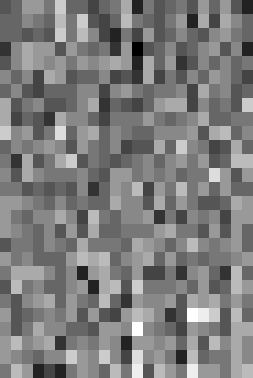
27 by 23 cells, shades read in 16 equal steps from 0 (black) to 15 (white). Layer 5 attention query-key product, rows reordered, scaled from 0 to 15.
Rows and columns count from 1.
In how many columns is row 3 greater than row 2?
5
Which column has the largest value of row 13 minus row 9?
20
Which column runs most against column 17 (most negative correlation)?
10
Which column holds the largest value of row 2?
8
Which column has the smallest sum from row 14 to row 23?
21
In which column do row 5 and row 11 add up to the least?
13
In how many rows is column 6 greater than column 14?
11
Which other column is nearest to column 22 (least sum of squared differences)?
7
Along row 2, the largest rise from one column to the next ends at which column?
19
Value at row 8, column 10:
3
